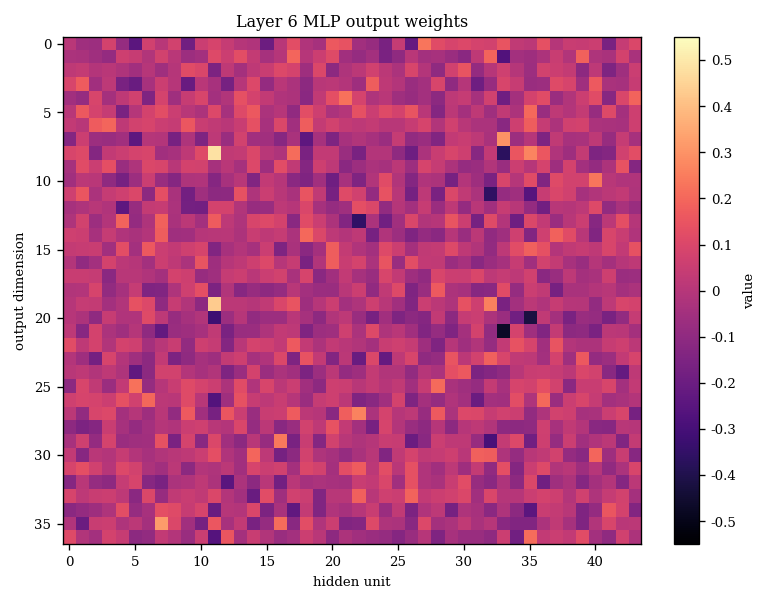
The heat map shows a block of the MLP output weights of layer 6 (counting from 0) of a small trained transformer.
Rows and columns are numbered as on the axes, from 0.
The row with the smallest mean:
20
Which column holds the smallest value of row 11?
32
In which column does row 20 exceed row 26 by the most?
31
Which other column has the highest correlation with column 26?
15
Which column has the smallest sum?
26
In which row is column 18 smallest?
7
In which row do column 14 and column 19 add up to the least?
33
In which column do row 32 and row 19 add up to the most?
11
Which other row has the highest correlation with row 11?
14
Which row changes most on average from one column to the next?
29
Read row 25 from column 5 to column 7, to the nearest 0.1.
0.2 -0.1 0
